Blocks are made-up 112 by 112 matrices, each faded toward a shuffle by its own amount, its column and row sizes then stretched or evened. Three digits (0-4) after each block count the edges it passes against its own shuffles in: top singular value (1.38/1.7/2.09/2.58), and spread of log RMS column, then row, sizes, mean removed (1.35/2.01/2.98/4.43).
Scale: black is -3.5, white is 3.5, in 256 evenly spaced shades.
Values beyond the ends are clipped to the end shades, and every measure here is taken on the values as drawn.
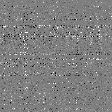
2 1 3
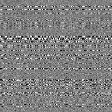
4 0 4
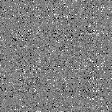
0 2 2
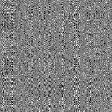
4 3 0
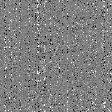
0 3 0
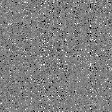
1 2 2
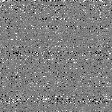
1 1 3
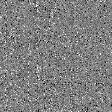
0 2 1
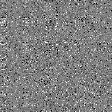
3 2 1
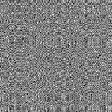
4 1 0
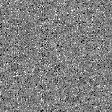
2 1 0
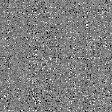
0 2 2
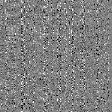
3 3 0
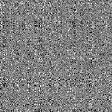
3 2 2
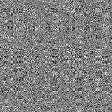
4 1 2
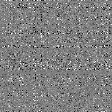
0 2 3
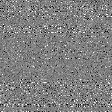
2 0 3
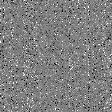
0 2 0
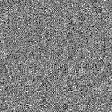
3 0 1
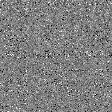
0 1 2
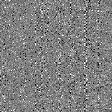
3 2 0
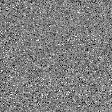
0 1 2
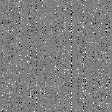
1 3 1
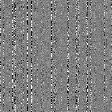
3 4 0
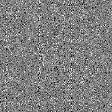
3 2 0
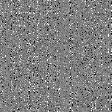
0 3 0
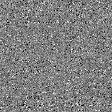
1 1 2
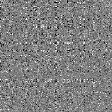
3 2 2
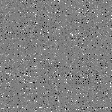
0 2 2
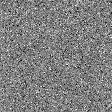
0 0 0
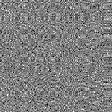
4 0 0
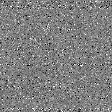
0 1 2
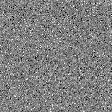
2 0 0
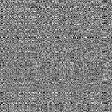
4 1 3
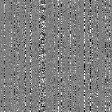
3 4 0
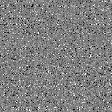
3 0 2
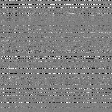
3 1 4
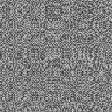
4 0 1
